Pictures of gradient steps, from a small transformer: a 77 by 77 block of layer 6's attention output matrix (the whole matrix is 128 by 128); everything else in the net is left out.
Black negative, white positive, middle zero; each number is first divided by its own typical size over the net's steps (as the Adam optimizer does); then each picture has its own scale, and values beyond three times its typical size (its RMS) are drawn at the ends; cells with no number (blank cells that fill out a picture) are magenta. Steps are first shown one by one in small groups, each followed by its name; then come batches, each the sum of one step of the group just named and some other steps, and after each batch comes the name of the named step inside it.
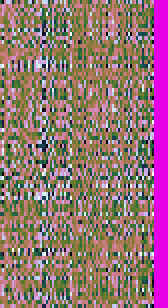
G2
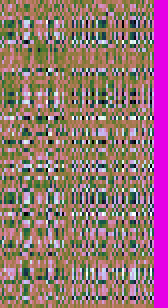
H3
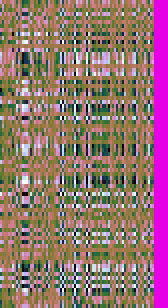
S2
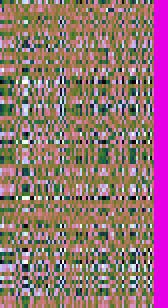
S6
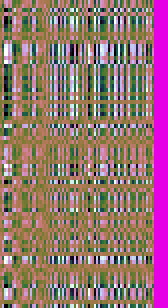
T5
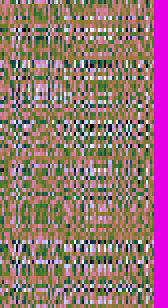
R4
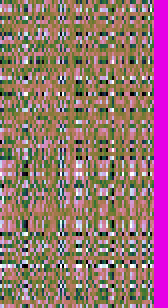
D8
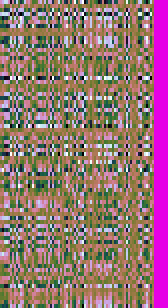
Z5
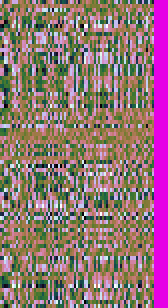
T5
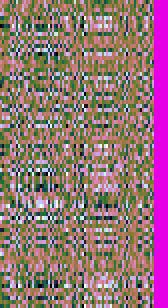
Z5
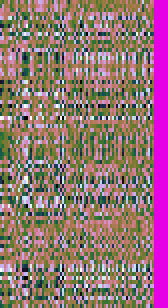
S2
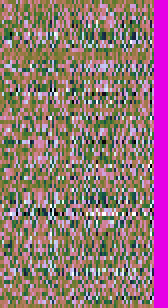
H3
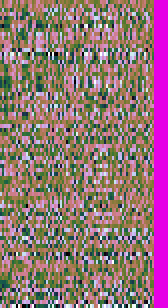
T5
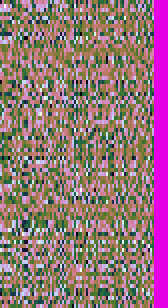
D8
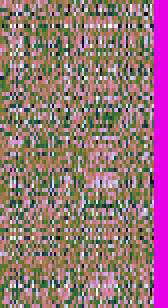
Z5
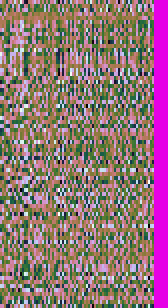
S2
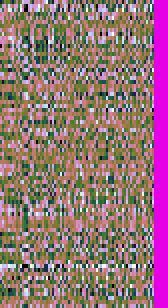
D8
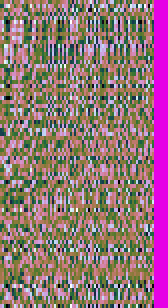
T5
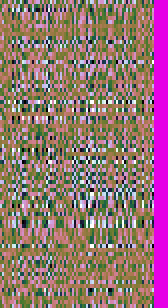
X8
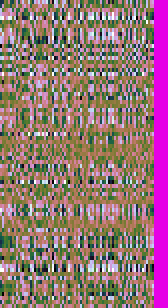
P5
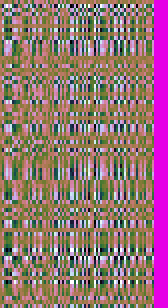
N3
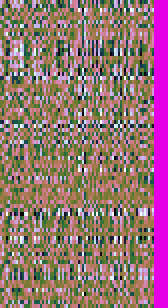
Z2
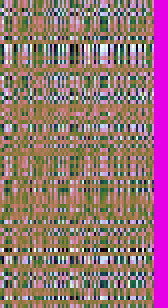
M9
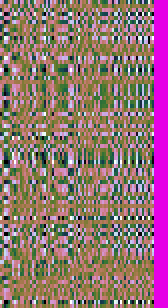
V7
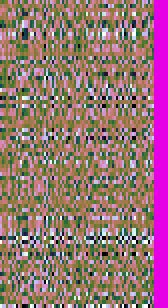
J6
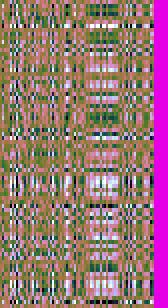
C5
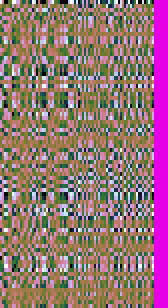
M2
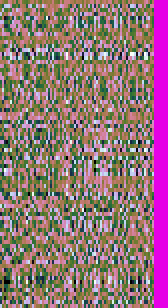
N3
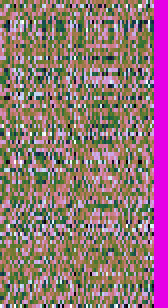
J6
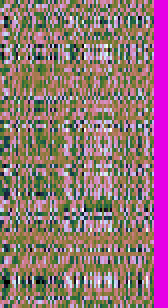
M9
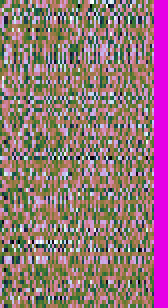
M9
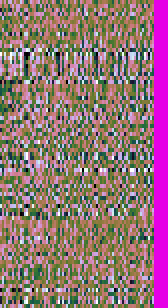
Z2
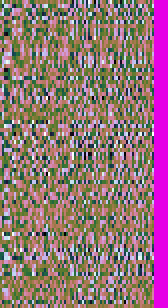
V7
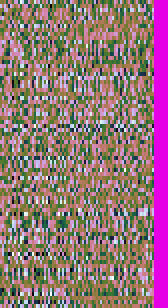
Z2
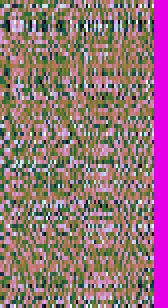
J6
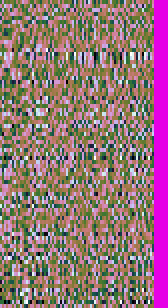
V7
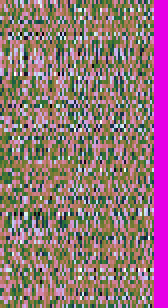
Z2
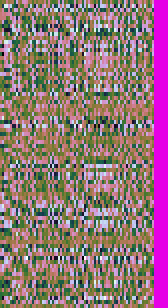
N3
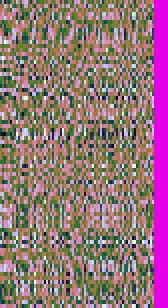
J6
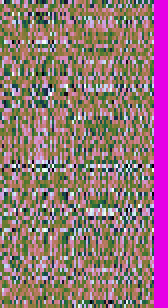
M2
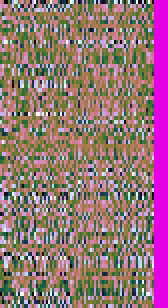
M2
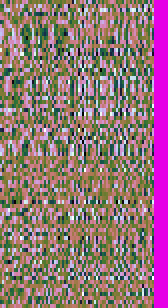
Z2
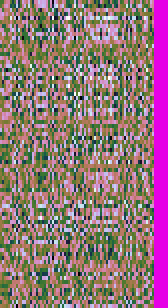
P5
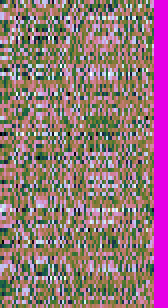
P5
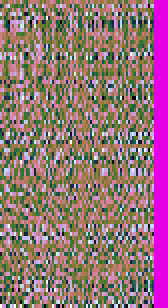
J6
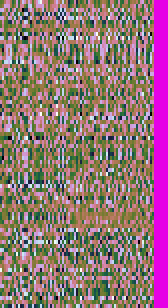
M9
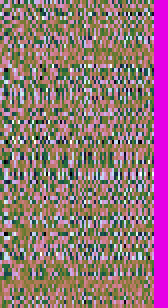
V7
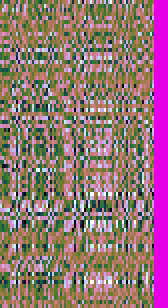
X8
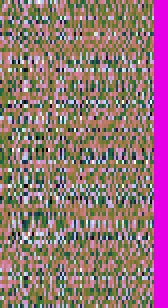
X8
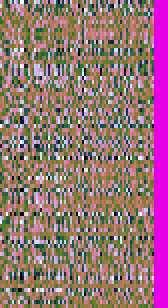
Z2
